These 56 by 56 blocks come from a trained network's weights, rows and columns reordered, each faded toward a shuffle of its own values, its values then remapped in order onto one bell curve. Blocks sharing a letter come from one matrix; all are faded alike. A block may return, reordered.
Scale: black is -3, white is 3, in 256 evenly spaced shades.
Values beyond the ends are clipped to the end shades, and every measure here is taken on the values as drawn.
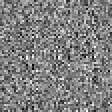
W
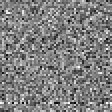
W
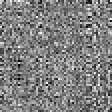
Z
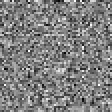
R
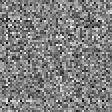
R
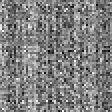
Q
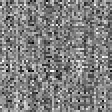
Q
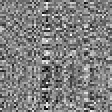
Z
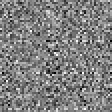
W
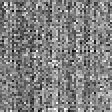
Q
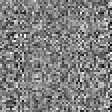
Z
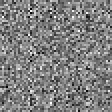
W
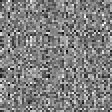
Z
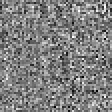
R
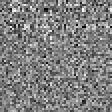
R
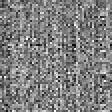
Q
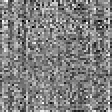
Q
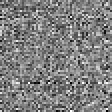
W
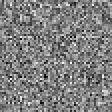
R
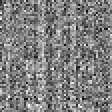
Q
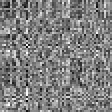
Z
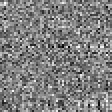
W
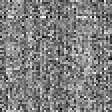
Q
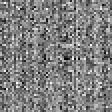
Q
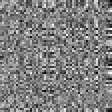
Z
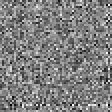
W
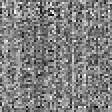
Q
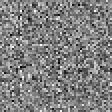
R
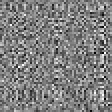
Z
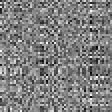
Z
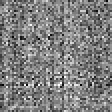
Q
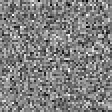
R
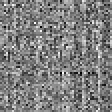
Q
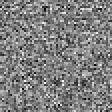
R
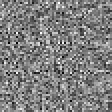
R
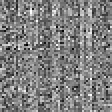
Q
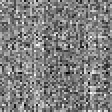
Q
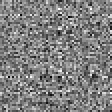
W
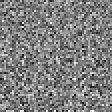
R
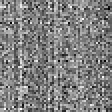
Q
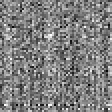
Q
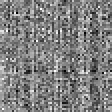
Q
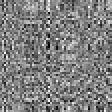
Z
